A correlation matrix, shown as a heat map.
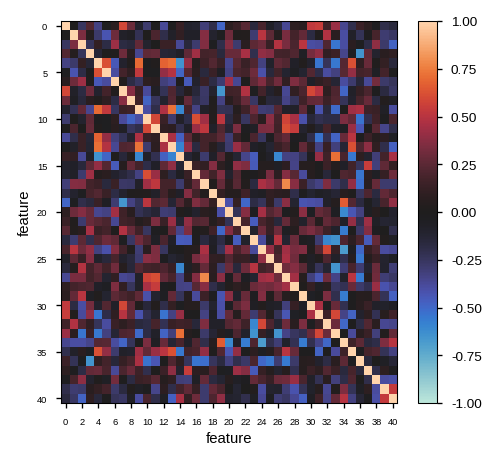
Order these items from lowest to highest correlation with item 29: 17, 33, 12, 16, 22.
16, 33, 12, 17, 22
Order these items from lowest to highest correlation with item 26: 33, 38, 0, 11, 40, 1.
33, 40, 0, 1, 11, 38
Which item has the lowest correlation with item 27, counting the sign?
36
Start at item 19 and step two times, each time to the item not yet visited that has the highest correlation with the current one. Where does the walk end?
40
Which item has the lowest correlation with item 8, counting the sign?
10
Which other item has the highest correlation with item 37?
15
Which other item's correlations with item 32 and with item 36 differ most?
24
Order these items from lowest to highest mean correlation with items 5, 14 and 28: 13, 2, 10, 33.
2, 13, 33, 10
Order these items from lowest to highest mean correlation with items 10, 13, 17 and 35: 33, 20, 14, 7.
14, 33, 20, 7
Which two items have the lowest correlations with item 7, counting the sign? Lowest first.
19, 34
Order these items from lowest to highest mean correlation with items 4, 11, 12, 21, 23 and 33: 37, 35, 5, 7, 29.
29, 7, 37, 5, 35
